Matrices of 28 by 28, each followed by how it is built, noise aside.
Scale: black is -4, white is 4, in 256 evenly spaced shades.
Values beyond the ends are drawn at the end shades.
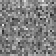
blocks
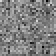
blocks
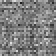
blocks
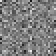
low rank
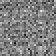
blocks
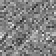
Hankel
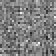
blocks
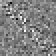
banded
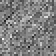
Hankel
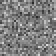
noise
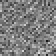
Hankel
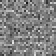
blocks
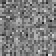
blocks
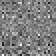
low rank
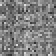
blocks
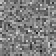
noise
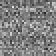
blocks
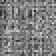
blocks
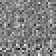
low rank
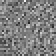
blocks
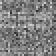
blocks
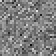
Hankel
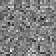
low rank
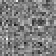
low rank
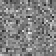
low rank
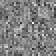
low rank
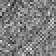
Hankel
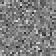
noise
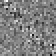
banded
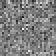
blocks
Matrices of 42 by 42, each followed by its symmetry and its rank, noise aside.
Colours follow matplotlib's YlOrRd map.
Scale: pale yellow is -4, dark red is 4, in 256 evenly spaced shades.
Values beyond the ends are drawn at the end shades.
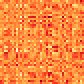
no symmetry, rank four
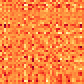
antisymmetric, rank four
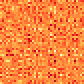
antisymmetric, rank four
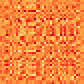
no symmetry, rank three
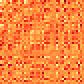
symmetric, rank three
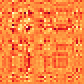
symmetric, rank three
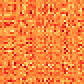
antisymmetric, rank six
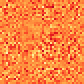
antisymmetric, rank six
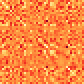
symmetric, rank four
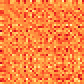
antisymmetric, rank six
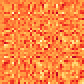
symmetric, rank four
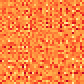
antisymmetric, rank six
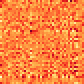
no symmetry, rank four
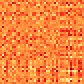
antisymmetric, rank four
